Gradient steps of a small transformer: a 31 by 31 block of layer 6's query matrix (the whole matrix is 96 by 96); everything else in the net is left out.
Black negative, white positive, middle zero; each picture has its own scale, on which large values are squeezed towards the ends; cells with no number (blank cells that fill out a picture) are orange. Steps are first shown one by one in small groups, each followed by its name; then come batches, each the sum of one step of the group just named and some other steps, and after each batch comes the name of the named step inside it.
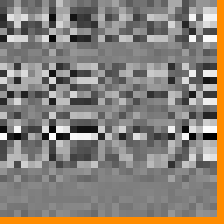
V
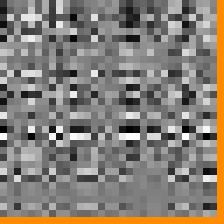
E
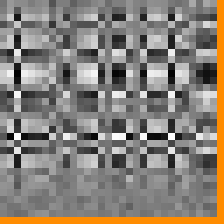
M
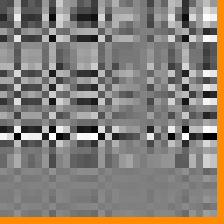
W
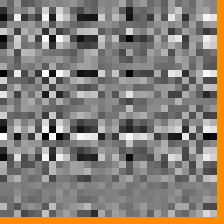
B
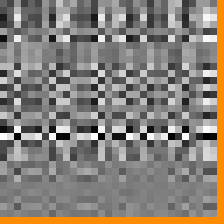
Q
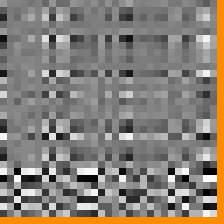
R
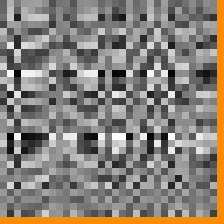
M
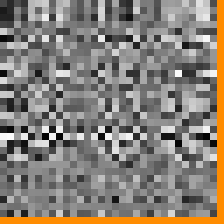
B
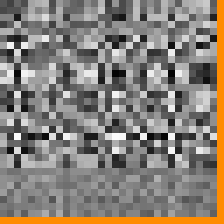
M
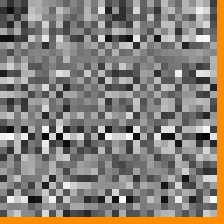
R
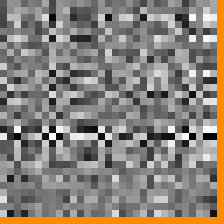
V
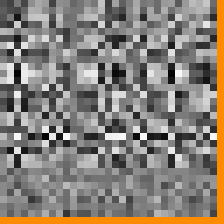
M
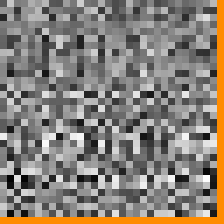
R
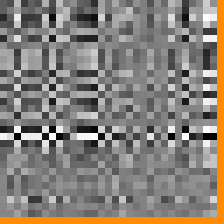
W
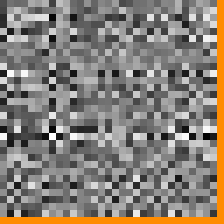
V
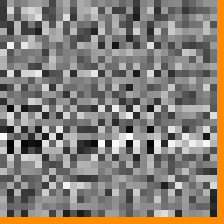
E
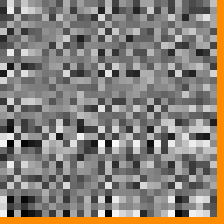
B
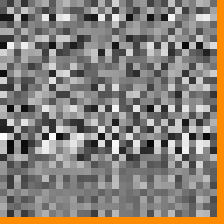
B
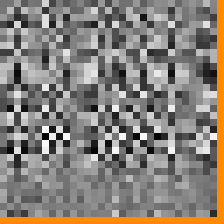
M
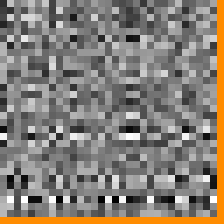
E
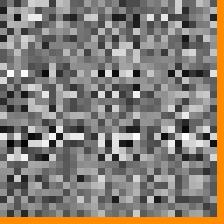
E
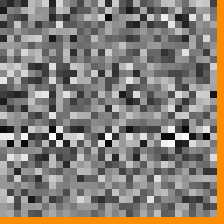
E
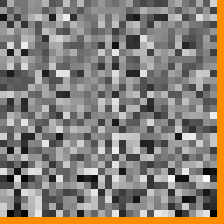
R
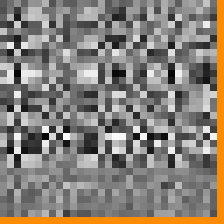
M
